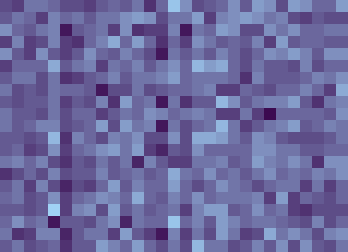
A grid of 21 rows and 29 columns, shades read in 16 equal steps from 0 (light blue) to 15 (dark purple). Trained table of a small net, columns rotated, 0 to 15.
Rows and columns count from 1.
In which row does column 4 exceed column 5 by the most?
18
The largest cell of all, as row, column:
10, 23
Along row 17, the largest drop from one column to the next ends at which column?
24
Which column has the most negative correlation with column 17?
25
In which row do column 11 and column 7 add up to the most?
19
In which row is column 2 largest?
20
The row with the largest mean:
8
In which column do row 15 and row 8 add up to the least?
29
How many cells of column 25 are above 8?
9
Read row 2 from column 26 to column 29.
11 9 10 10
